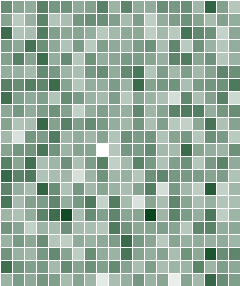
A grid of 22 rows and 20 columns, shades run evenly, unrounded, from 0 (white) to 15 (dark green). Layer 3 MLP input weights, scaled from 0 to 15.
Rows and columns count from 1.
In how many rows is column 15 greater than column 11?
10
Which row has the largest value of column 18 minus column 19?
15
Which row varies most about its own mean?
17
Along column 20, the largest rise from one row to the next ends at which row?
9
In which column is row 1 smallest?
20
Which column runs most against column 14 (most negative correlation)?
7
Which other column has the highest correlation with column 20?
12
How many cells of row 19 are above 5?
17
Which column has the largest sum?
4
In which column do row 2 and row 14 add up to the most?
1
